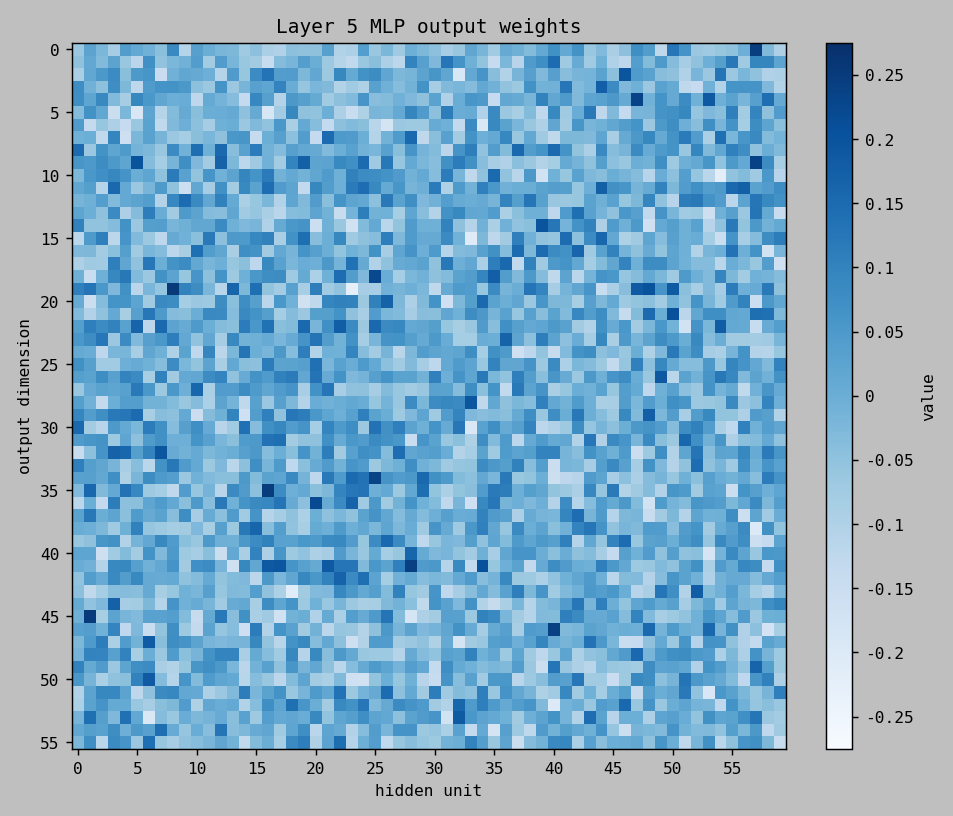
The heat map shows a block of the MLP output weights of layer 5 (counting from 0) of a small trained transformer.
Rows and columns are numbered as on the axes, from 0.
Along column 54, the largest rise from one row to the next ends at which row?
11
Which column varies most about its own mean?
57
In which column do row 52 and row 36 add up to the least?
40
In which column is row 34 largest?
25
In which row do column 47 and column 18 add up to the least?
43
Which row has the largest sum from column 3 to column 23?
41
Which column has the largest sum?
3
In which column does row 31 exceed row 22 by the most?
51
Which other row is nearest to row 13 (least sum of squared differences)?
37
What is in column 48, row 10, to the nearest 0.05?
-0.1
